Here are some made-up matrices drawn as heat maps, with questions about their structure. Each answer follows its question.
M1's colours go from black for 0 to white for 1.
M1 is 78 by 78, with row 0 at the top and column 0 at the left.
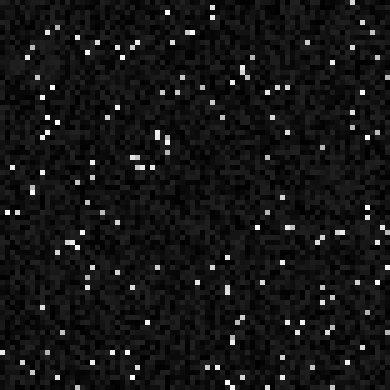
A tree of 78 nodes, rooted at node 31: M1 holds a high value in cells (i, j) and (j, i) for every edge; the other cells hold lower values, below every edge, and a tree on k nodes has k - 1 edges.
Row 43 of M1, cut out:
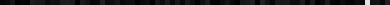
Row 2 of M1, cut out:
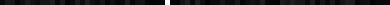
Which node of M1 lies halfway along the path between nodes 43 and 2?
27
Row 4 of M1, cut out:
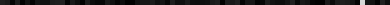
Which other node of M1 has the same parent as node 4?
69
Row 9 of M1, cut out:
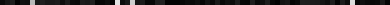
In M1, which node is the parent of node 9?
26
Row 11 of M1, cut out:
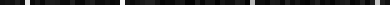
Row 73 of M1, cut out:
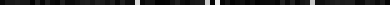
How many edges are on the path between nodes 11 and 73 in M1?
5
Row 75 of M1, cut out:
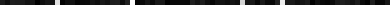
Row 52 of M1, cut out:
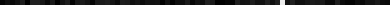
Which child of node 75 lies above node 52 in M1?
56
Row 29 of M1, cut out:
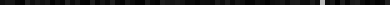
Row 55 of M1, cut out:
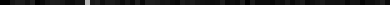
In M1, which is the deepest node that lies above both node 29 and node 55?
57
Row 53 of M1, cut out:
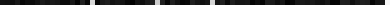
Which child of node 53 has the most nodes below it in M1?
77
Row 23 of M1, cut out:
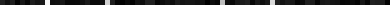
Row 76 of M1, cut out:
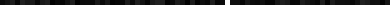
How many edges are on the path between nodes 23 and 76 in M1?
5
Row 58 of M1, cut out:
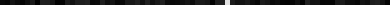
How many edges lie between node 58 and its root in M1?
4
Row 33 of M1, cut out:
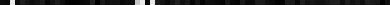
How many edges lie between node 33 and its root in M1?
2
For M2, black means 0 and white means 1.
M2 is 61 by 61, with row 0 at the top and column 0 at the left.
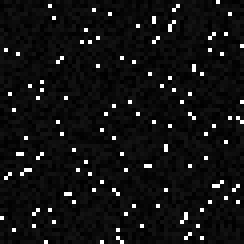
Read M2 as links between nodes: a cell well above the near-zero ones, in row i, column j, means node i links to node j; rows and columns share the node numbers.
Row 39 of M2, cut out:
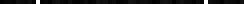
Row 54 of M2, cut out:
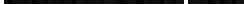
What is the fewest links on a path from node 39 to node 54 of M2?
6
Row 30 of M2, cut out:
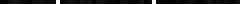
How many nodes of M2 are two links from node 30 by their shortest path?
6
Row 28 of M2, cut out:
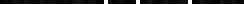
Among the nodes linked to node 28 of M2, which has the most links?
node 47
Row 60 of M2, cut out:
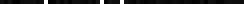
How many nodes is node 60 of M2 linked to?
3
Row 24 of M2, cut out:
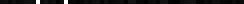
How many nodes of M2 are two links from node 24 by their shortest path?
3
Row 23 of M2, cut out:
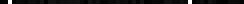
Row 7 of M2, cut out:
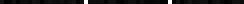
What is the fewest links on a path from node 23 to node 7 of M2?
6
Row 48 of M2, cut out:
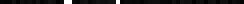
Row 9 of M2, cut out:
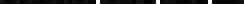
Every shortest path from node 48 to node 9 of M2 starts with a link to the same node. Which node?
node 16
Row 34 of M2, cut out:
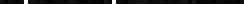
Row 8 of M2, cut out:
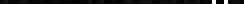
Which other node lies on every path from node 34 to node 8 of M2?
node 53
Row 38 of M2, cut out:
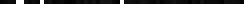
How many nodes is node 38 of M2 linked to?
4
